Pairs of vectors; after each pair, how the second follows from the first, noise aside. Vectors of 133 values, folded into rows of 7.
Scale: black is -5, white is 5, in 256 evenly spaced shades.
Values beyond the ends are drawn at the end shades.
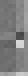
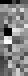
reversed, negated, scaled up.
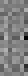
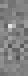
wrapped around, negated, partly zeroed.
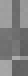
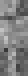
reversed, negated.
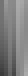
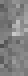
wrapped around, negated, partly zeroed.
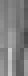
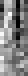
reversed, negated, scaled up.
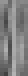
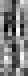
reversed, negated, scaled up.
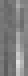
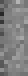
wrapped around, negated, partly zeroed.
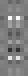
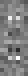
copied.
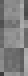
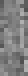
partly zeroed.
